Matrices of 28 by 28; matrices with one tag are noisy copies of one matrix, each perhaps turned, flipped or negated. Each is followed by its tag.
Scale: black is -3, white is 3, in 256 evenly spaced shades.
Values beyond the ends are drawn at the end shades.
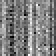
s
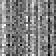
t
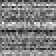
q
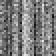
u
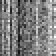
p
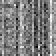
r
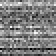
t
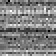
s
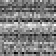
u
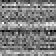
q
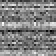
q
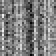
u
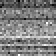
p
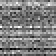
t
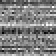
q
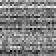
t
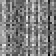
t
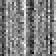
q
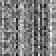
r
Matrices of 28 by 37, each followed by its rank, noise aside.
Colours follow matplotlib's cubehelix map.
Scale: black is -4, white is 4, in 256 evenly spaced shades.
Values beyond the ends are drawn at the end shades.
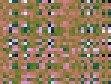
two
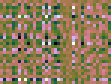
two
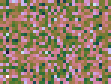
eight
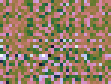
four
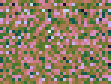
eight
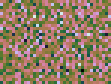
eight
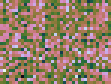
eight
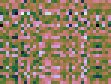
four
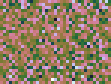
eight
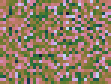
eight
